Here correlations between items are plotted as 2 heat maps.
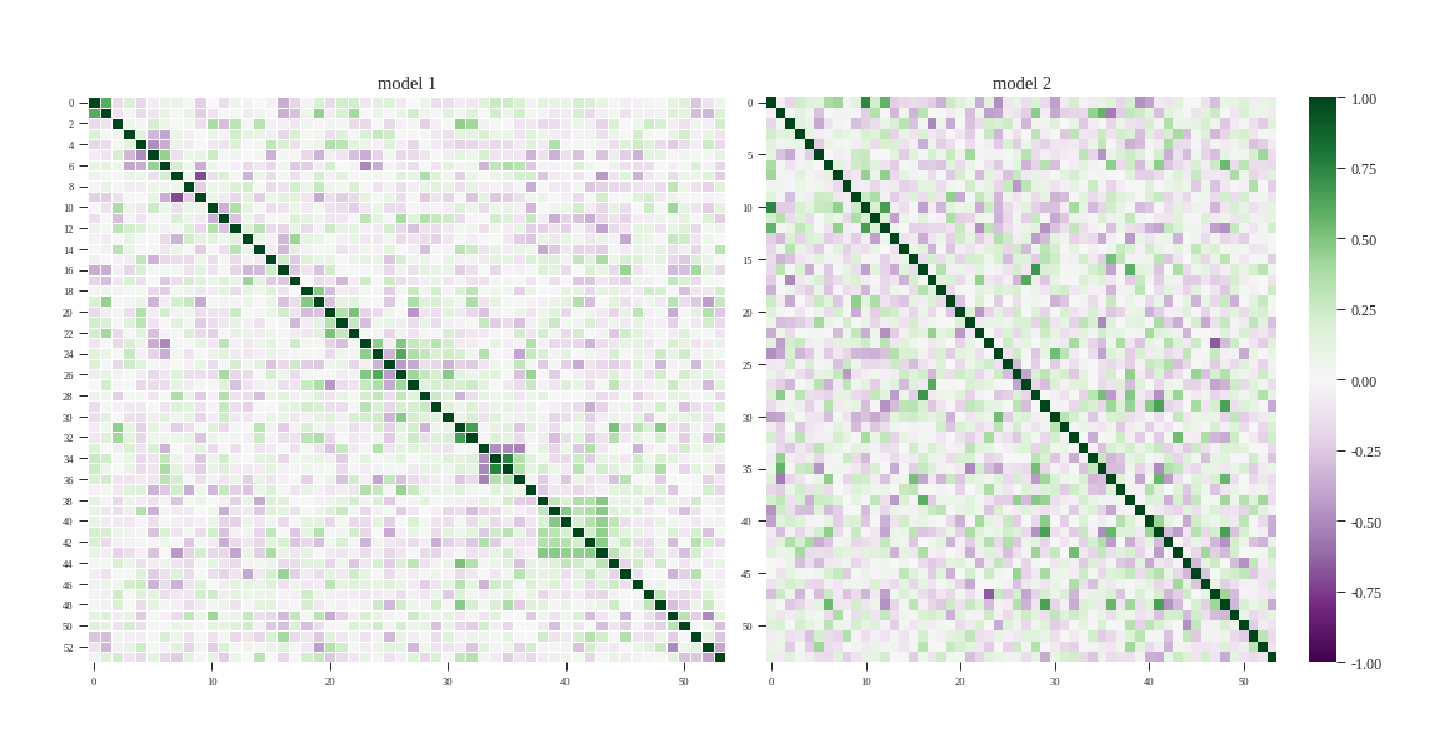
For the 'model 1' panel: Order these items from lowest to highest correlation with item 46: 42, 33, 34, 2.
33, 42, 2, 34
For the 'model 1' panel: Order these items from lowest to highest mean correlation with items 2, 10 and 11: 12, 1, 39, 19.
39, 1, 19, 12
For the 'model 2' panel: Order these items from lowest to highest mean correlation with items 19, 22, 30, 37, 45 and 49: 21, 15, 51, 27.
51, 21, 27, 15
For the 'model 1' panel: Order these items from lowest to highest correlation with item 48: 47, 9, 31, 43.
9, 43, 47, 31
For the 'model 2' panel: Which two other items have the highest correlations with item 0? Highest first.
10, 12
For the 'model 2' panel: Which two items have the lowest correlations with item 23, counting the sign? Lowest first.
47, 1
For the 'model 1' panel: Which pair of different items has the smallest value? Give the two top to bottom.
7, 9
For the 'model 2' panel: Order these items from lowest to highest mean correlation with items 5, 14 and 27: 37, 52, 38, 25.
25, 38, 52, 37
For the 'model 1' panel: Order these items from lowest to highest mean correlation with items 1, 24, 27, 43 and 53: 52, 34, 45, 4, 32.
52, 4, 45, 34, 32
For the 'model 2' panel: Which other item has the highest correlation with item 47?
48
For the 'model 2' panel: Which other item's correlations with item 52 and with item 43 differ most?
32
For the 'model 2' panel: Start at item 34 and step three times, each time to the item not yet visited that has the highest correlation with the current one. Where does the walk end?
28
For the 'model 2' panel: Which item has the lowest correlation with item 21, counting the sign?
35
